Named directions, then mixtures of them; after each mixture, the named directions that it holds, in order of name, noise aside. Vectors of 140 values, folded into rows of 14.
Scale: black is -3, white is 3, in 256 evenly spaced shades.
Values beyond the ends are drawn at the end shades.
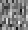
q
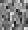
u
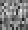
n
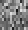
n, u.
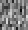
q.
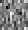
q, u.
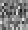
n.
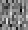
q.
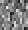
u.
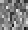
u.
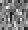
q, u.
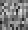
n.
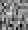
n, q.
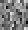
u.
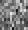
n, u.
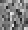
u.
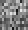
n, u.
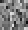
u.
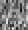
q, u.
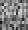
n.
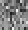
n, u.
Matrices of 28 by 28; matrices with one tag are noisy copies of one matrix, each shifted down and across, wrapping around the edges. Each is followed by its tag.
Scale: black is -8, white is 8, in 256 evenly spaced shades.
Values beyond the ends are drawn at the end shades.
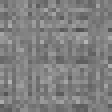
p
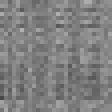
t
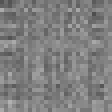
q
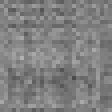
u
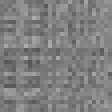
q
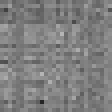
t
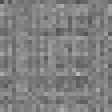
p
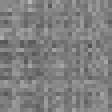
q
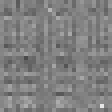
p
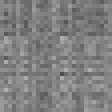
t
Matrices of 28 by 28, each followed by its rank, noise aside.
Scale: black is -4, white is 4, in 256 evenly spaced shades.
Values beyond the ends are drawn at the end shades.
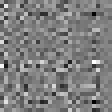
three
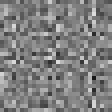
four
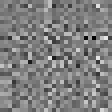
four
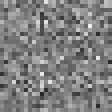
eight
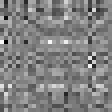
three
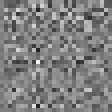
three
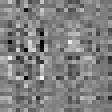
three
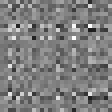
three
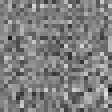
eight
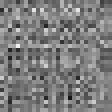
four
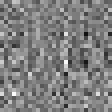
four
